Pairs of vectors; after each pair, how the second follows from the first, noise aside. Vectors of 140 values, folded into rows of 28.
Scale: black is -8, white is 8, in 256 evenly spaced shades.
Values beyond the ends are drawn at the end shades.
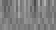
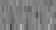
reversed, negated, partly zeroed.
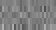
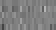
negated, partly zeroed.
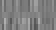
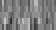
scaled up.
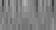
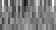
negated, scaled up.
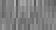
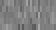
reversed, negated, partly zeroed.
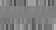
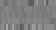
negated, partly zeroed.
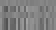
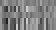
scaled up.
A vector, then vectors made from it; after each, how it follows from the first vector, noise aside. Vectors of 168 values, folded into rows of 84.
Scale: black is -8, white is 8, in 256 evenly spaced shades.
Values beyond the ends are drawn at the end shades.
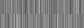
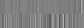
wrapped around, partly zeroed.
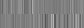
wrapped around, partly zeroed.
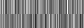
wrapped around, scaled up.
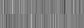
wrapped around, partly zeroed.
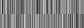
wrapped around, scaled up.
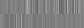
wrapped around, partly zeroed.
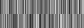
wrapped around, scaled up.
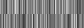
wrapped around, scaled up.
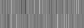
partly zeroed.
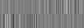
reversed, partly zeroed.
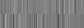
reversed, partly zeroed.
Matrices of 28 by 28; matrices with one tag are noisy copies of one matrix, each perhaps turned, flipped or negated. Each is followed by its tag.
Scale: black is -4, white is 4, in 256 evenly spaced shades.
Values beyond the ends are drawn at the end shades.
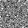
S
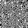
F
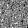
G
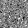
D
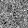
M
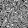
S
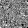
F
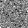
S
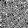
F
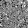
F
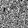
D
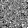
F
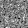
D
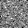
S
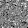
F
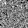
F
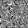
D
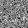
D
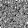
S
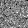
G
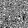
D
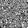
F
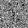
M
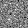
M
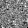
F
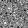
M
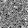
S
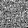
G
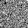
F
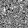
D
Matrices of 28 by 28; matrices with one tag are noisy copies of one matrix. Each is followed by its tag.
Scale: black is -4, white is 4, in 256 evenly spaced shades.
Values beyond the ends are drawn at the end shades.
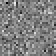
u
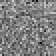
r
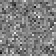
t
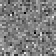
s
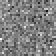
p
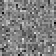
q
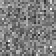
p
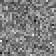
t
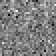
r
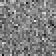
r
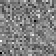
t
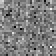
p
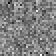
s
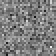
p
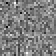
u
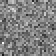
r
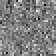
s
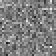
p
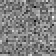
t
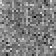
p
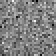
r
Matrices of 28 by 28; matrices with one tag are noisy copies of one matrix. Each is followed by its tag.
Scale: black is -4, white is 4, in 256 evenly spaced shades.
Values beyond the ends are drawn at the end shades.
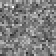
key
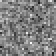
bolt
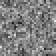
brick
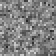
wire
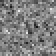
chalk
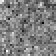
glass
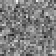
key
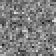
brick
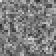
bolt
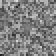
key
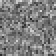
key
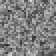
wire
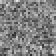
key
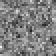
brick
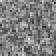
bolt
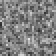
bolt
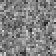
brick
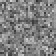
bolt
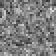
chalk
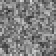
wire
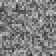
key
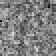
glass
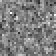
bolt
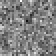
wire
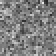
glass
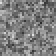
glass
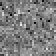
chalk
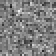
chalk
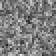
wire
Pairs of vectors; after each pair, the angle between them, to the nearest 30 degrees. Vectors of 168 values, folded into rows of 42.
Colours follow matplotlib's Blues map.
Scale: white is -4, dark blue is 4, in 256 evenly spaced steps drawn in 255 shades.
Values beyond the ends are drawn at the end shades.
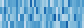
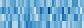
90 degrees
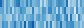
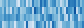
150 degrees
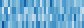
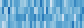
150 degrees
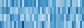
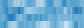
90 degrees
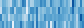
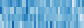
150 degrees
